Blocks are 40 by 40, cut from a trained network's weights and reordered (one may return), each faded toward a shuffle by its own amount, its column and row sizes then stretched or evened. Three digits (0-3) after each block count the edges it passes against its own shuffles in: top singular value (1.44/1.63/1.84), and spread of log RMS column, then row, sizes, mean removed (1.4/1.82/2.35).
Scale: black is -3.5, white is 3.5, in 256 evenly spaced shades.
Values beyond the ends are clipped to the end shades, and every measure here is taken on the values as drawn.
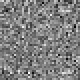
2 0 1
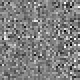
1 2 2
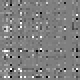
2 3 3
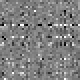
3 2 2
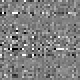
3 1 3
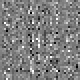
1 3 0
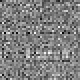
3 0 2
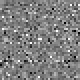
1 0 2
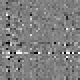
3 2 2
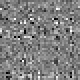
1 2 2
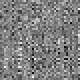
3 3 1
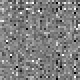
2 2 1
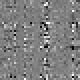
0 3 2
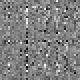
1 3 1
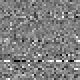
3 0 2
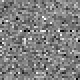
2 0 1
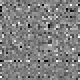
2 2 2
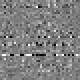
2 1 3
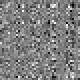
3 3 1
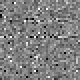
1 0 1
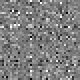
1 2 2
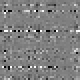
2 1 3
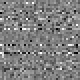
3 0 3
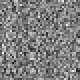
3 0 0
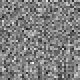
3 0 0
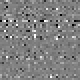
2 1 3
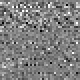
1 0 3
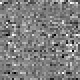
1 1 3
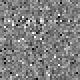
0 0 0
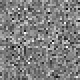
0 1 1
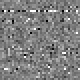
2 0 2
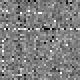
1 1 1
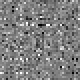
1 1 2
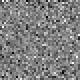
1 1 0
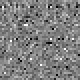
0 0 1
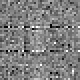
3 0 2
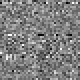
2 0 2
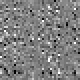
2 3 0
